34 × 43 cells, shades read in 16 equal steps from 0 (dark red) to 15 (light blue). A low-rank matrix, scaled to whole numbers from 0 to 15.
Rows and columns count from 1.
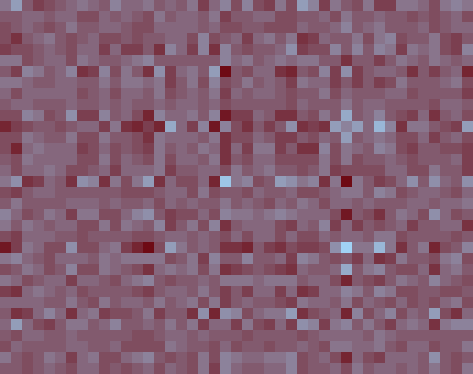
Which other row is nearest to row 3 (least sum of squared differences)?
10
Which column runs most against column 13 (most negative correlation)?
35
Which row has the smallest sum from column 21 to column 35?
7
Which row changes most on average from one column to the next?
17
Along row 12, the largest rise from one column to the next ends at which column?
16
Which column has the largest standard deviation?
32
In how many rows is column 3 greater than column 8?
18
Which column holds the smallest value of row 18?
2
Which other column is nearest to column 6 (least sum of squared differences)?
24
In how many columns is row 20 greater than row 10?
20
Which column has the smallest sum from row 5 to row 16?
21
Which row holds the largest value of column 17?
23
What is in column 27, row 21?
4
